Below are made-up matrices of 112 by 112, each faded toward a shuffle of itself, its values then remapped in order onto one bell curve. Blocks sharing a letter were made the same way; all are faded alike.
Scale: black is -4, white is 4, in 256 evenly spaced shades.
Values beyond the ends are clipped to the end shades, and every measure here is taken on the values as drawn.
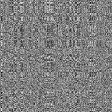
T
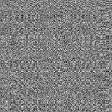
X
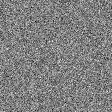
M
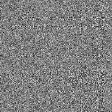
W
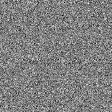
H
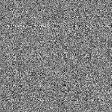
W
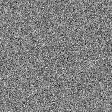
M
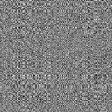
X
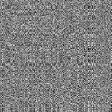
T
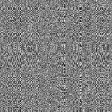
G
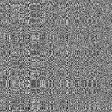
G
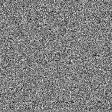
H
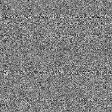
W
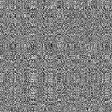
X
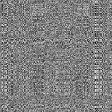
G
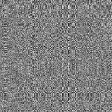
G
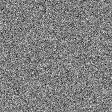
M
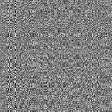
G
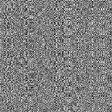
T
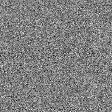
H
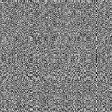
G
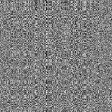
G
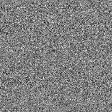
H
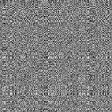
X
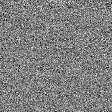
H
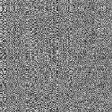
T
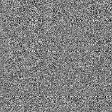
W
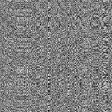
T
